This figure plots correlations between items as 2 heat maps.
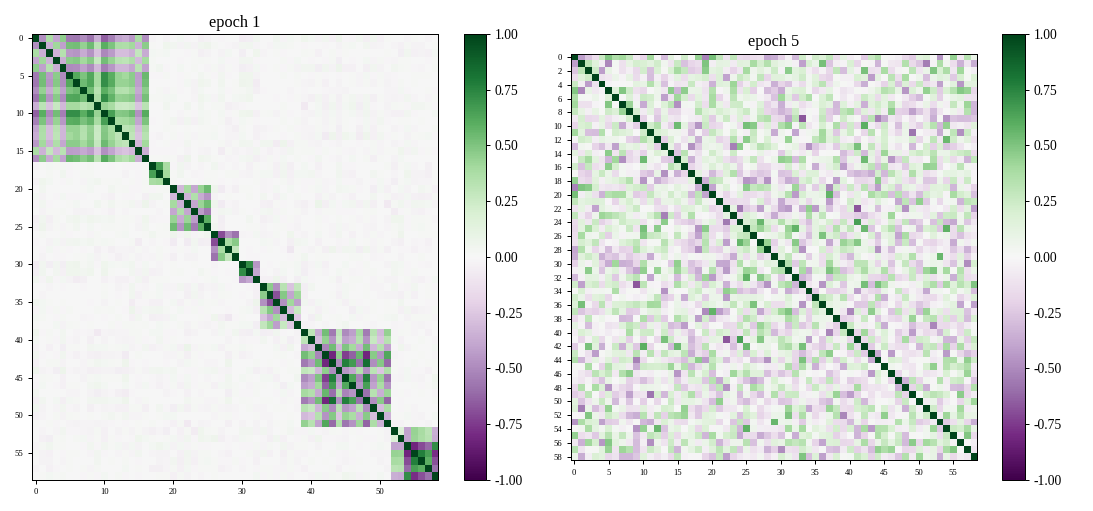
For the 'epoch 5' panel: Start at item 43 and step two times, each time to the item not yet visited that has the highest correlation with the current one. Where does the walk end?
20
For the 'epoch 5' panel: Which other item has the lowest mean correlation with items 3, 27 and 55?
22
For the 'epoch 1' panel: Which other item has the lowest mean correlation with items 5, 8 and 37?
0
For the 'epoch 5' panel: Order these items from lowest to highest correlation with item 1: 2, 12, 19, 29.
29, 12, 2, 19
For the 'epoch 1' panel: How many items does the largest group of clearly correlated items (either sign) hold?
17
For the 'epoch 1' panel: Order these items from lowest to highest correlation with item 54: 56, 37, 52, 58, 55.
55, 56, 52, 37, 58
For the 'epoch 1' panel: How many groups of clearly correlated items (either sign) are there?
8
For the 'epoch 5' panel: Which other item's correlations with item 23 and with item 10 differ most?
42
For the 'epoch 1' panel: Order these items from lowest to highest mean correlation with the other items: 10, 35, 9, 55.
35, 55, 9, 10
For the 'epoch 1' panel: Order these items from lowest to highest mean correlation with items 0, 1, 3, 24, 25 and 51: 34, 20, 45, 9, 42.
45, 34, 9, 42, 20
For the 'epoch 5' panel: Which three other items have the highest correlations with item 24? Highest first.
41, 27, 13
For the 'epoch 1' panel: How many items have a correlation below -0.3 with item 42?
6
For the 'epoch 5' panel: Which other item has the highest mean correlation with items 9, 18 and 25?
8
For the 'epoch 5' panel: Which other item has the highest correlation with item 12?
54
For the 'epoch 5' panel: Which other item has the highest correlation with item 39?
27
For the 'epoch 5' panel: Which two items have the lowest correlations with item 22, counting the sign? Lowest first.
41, 24
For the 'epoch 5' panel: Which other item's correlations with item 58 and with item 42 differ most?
50
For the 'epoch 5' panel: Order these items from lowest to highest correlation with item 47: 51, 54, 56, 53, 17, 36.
36, 54, 51, 17, 56, 53
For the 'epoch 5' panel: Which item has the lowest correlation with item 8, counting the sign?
49
